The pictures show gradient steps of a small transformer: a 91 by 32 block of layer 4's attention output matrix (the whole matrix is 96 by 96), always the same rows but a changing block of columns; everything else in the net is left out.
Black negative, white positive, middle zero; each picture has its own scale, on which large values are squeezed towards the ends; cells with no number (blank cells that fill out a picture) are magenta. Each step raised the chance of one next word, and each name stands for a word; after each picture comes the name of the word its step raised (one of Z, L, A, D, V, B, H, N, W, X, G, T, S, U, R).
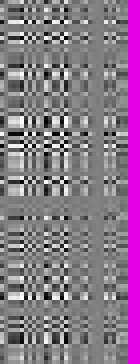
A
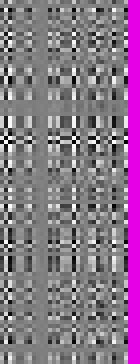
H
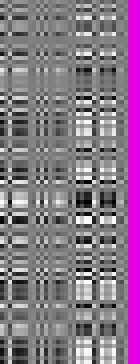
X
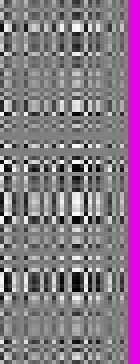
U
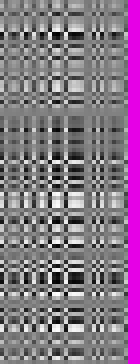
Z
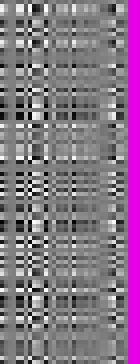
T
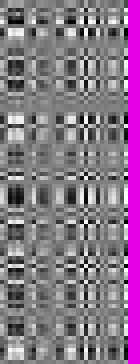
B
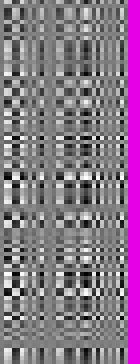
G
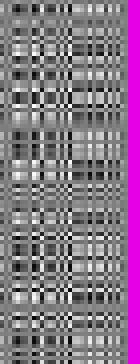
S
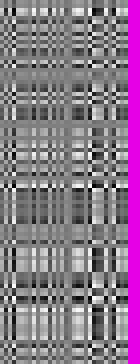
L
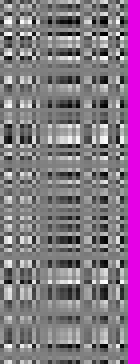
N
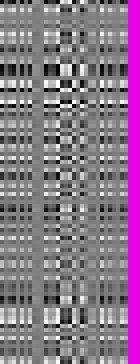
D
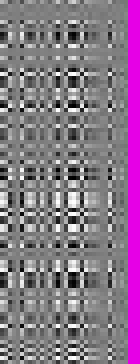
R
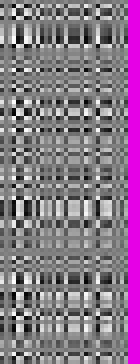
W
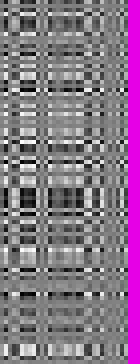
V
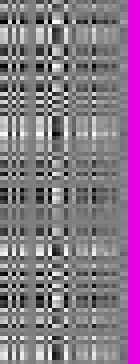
B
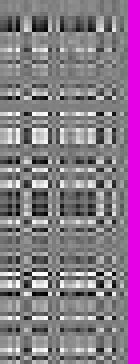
G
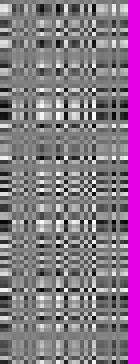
T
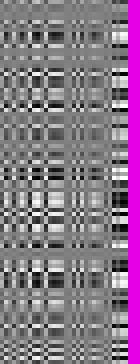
R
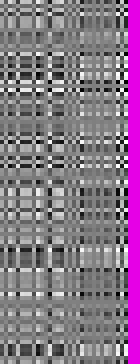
V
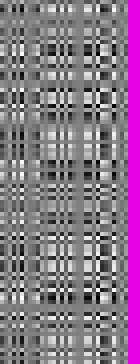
S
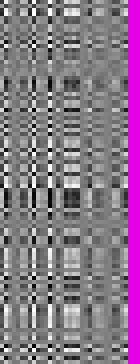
L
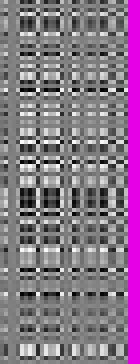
V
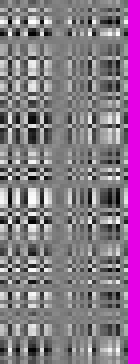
B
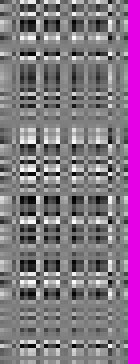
N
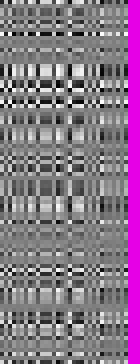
D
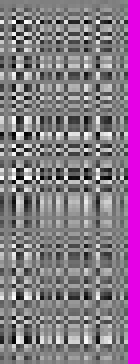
A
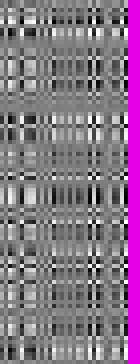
B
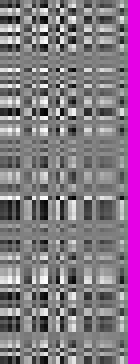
W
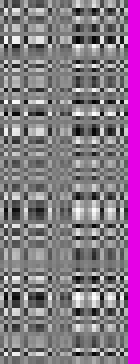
W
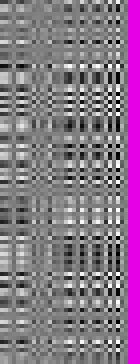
A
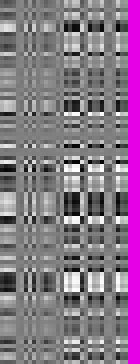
U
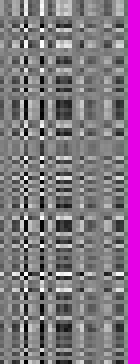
T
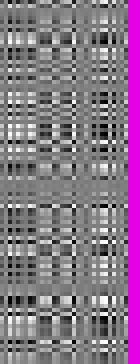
H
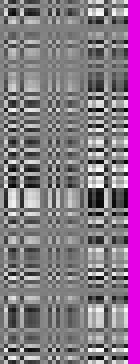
L
